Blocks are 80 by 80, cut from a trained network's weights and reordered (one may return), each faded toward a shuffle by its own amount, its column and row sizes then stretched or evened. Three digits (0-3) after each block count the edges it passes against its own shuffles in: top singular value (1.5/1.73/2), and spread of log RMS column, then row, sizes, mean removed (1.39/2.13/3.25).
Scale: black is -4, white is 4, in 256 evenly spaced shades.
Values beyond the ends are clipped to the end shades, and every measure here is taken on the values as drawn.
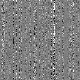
1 3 0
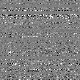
0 1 3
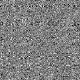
2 1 2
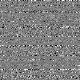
0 1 3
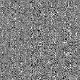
1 2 1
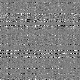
1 1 3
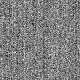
1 0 0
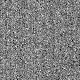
0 0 0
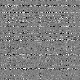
1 1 3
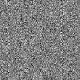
1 2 0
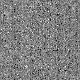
0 1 0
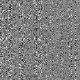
0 3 1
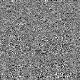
1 1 2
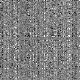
3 2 2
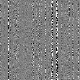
3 3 0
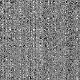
2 2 2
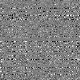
2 1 3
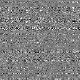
2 1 3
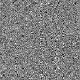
1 2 1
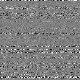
1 0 3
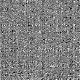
1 0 2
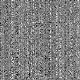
2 2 1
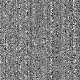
2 2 0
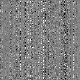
1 3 1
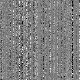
3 3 0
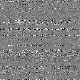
0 1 3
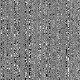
0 3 1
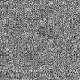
2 0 1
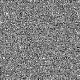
1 0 1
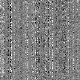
3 3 1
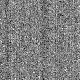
1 0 0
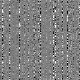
3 3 0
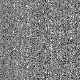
0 2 0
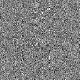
1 2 0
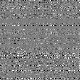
0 1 3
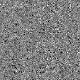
1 1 1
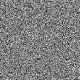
1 1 0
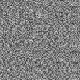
3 0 0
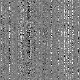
2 3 1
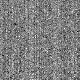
2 0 1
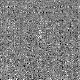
0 1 2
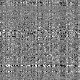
3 0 3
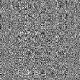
2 2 1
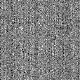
2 1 1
